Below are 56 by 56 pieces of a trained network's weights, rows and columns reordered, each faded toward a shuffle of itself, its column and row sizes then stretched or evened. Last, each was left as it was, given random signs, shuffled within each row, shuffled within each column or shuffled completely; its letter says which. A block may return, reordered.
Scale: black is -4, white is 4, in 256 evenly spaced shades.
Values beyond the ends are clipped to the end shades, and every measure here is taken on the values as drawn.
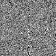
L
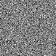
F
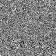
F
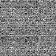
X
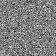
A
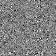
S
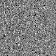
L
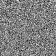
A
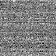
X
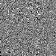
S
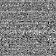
X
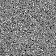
A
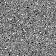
A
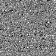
F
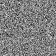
A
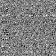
X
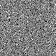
A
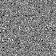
F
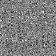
S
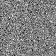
A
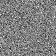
A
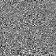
X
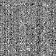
X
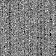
L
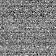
F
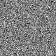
L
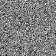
L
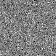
A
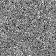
A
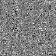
S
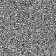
L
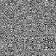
X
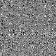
S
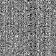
X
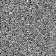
L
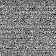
F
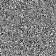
S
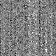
L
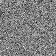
A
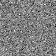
F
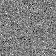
A
